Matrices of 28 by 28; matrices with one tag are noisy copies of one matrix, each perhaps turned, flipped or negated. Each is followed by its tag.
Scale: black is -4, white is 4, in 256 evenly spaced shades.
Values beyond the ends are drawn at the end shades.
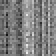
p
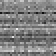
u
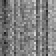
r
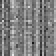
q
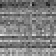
r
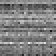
u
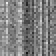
p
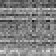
r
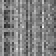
u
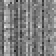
u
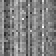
u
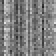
u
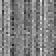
q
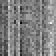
r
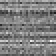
q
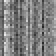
u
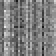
u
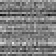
q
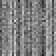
q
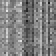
p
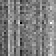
r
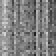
r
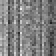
r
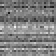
p
